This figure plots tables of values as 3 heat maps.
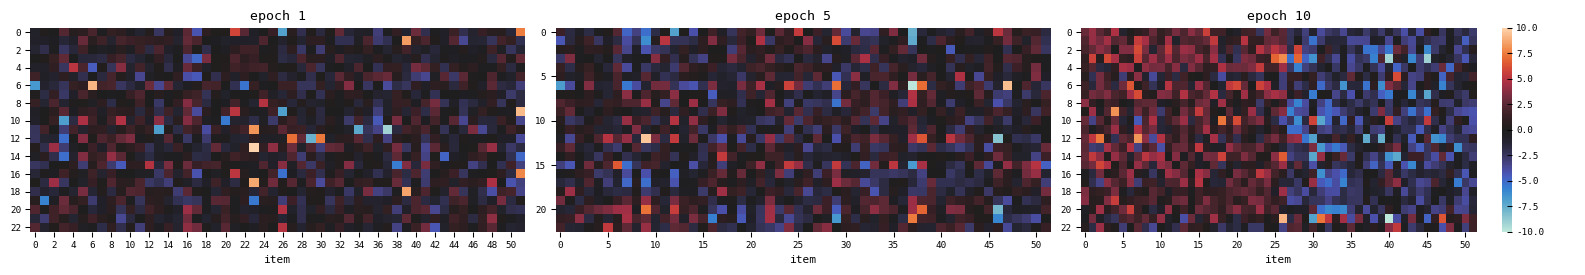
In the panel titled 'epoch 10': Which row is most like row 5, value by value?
22
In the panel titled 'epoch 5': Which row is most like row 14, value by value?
9
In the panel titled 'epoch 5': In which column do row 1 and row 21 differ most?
37
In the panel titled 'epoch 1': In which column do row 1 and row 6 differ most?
39
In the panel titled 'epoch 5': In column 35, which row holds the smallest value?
16
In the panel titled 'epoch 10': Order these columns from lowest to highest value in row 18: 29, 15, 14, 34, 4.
29, 34, 14, 15, 4
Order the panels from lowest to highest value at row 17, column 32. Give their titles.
epoch 10, epoch 5, epoch 1
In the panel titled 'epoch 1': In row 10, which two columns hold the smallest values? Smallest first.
3, 20
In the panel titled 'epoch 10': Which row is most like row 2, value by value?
7
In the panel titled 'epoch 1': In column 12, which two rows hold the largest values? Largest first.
15, 6
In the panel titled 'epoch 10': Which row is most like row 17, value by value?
13
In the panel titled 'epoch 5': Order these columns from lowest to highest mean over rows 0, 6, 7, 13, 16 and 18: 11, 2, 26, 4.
26, 4, 2, 11
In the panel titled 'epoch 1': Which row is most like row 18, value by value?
1
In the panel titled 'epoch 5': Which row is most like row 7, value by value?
19
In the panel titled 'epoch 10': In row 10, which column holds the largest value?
18
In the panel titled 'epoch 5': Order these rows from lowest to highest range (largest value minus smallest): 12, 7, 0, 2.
2, 7, 0, 12
